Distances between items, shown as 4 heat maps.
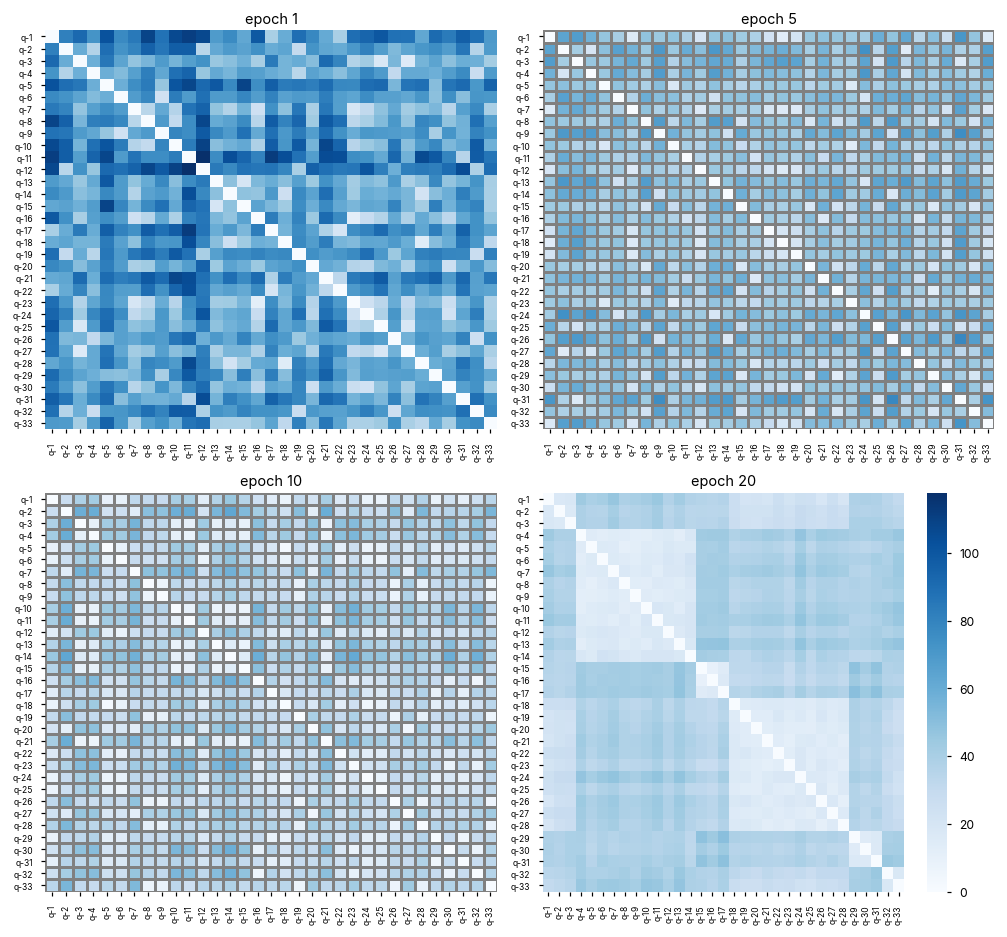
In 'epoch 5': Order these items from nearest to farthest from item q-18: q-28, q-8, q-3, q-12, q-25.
q-12, q-28, q-8, q-25, q-3
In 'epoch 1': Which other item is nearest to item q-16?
q-23
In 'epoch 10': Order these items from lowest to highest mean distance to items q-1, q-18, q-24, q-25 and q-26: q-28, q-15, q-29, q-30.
q-29, q-30, q-28, q-15
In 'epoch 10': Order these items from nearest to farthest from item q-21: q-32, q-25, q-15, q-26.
q-15, q-26, q-25, q-32
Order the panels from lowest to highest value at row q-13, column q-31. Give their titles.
epoch 10, epoch 20, epoch 1, epoch 5
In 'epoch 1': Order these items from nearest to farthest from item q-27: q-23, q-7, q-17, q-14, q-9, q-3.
q-3, q-23, q-7, q-14, q-9, q-17
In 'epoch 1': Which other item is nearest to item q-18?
q-28
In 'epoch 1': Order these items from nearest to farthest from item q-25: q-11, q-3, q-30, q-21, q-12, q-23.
q-3, q-23, q-30, q-11, q-12, q-21
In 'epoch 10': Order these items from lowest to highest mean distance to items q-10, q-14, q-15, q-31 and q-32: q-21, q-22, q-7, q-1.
q-21, q-1, q-22, q-7
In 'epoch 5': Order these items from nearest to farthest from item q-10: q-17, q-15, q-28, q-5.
q-5, q-15, q-28, q-17
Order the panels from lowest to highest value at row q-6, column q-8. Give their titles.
epoch 20, epoch 10, epoch 5, epoch 1
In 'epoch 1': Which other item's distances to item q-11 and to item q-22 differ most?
q-17
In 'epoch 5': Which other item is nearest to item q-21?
q-16
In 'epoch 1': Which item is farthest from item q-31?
q-12
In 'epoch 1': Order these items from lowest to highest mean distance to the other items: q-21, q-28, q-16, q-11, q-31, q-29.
q-16, q-28, q-29, q-31, q-21, q-11
